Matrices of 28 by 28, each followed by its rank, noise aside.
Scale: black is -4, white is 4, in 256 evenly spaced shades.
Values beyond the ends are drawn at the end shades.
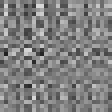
two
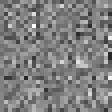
six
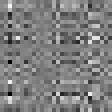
two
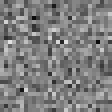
six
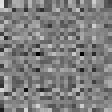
three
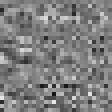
four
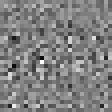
six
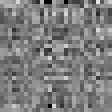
four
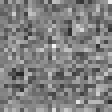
six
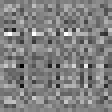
three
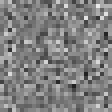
six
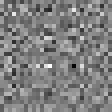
four
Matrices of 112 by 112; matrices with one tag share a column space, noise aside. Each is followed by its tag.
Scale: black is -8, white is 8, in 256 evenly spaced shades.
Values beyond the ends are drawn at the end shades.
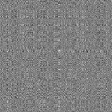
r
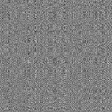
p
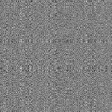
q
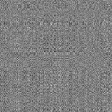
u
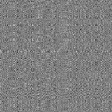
r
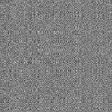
p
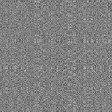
q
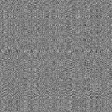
r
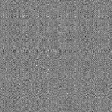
r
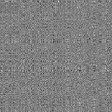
q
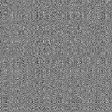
p
